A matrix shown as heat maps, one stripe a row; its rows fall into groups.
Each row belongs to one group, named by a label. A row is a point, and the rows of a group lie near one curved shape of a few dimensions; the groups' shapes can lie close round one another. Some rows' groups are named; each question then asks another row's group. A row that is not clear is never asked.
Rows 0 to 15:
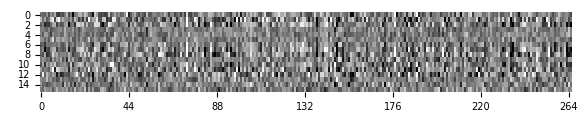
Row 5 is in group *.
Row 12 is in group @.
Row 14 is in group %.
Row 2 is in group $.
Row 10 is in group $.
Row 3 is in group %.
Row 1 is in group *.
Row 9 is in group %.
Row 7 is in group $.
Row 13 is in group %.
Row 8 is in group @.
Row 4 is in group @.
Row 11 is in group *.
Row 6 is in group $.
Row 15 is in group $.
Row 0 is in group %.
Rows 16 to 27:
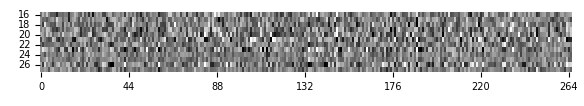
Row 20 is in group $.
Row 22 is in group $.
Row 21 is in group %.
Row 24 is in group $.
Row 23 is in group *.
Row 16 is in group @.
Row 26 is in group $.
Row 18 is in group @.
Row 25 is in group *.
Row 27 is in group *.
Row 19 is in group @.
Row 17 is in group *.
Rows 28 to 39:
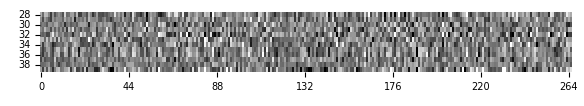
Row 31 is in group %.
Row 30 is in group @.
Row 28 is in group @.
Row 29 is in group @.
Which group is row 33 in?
$
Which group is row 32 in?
@
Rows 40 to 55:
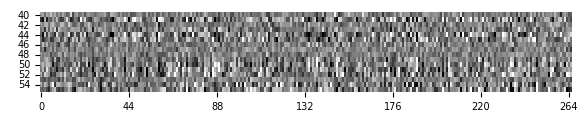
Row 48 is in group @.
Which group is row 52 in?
@
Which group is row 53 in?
%
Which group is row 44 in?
$
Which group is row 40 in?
$
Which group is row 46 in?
*
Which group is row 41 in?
$
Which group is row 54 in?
*
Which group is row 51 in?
@
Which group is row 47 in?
$
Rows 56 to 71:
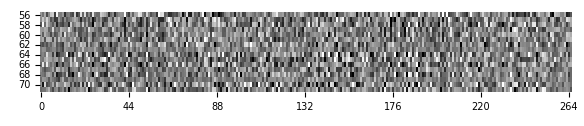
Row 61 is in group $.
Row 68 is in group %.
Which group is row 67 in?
*
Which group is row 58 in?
@
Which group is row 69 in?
*
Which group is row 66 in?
@
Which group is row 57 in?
@
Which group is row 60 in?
@
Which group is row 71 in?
*
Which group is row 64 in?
%
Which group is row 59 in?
*
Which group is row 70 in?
@
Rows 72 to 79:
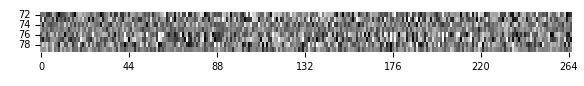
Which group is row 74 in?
@
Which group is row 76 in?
@
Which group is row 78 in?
*
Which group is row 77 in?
$
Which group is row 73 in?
@
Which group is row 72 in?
%
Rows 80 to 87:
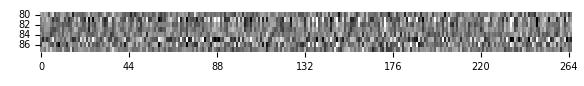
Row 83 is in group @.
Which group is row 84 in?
%
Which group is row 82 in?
@
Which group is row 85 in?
@
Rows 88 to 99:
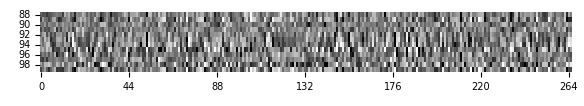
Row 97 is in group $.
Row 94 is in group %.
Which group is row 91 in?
@
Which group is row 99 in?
%
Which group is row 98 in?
$
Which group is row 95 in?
%
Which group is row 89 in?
%
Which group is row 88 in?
%
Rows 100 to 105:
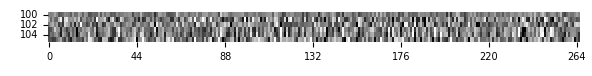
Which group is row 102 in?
%
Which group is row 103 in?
*
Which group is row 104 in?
*
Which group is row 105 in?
$
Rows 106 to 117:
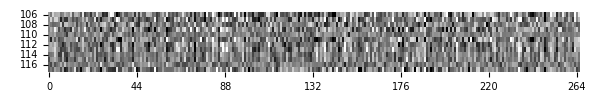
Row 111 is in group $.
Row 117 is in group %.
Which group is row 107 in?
%
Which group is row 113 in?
%
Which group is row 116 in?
@
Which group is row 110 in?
*
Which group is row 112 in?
@
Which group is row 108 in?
*
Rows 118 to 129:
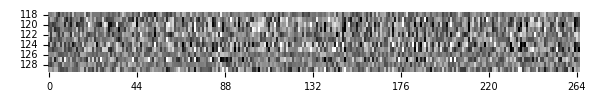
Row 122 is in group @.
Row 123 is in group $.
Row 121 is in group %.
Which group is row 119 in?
%
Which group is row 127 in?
@
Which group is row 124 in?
@
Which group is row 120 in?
$
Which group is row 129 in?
%
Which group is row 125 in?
$
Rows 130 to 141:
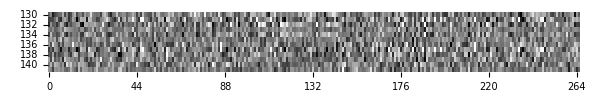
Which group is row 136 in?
@
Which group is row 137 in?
*
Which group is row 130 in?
$
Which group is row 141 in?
$
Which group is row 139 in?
@
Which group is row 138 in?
$
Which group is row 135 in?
*
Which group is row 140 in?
$
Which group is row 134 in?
%
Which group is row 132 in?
%
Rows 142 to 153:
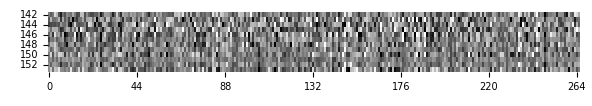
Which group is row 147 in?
%
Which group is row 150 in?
$
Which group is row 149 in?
%
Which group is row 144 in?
$
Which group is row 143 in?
@
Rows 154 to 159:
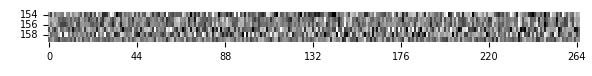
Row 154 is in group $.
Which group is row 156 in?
%
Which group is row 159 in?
%
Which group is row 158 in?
*
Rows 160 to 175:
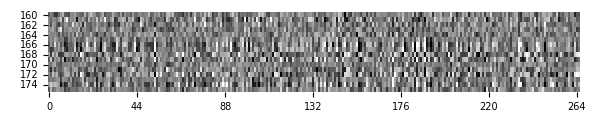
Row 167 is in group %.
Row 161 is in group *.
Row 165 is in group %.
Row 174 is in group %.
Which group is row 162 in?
@
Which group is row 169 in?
@
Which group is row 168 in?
%
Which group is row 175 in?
@
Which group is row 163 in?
*
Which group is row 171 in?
$
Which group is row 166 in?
%
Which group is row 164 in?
%
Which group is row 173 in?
@
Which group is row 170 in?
@
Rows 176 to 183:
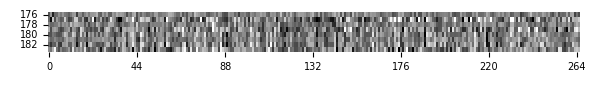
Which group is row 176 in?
$
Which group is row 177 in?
$
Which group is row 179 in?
%
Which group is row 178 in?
$
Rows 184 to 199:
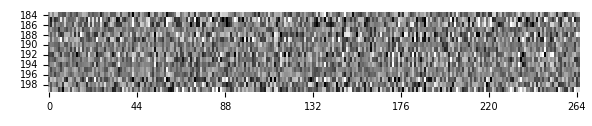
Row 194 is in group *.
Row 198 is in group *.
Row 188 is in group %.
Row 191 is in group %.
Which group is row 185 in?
@
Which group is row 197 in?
*
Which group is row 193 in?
@
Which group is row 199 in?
@
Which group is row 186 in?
$
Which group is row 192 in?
*
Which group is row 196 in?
@
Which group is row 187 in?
%
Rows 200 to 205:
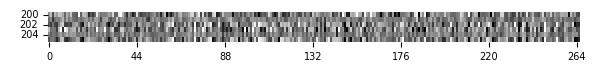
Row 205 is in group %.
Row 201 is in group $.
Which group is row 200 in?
$
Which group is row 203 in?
*
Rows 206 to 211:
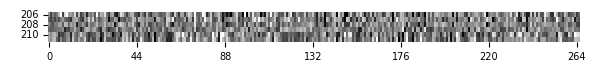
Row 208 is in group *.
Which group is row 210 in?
@
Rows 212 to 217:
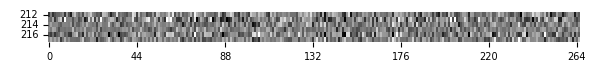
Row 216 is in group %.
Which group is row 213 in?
@
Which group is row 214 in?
@
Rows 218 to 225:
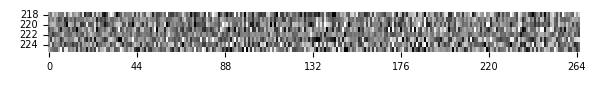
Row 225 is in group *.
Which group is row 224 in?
@
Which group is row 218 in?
$
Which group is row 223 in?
$
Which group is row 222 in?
$
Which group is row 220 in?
*
